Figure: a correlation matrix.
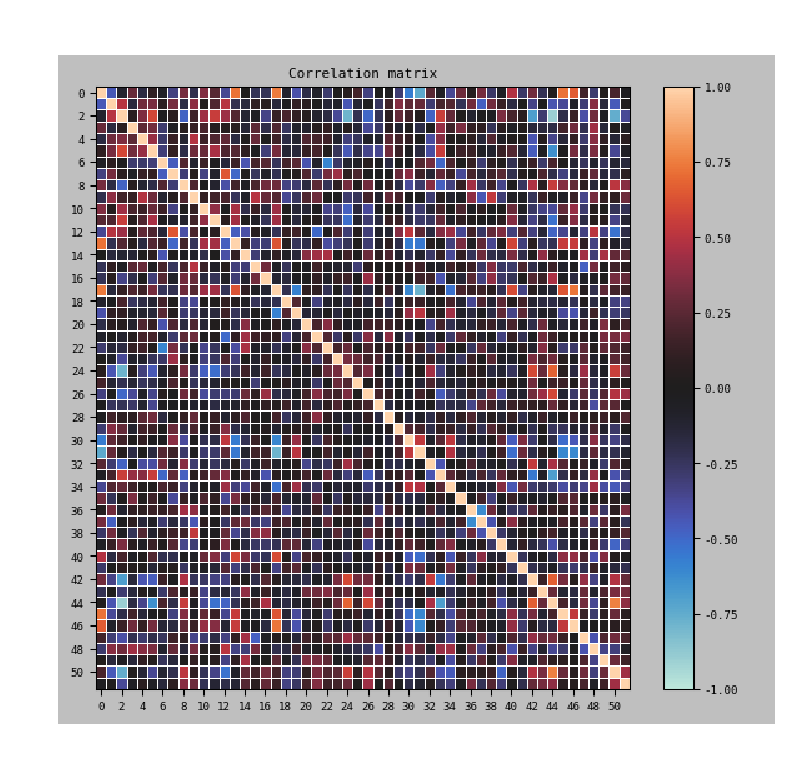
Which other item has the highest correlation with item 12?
7
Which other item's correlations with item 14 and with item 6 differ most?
22
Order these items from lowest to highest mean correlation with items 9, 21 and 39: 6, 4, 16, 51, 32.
32, 6, 16, 51, 4
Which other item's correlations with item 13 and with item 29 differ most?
0
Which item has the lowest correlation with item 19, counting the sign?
17
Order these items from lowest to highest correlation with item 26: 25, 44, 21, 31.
25, 31, 21, 44
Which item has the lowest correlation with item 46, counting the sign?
31
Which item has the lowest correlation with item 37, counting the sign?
36
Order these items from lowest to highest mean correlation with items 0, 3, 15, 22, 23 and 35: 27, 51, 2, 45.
2, 27, 51, 45
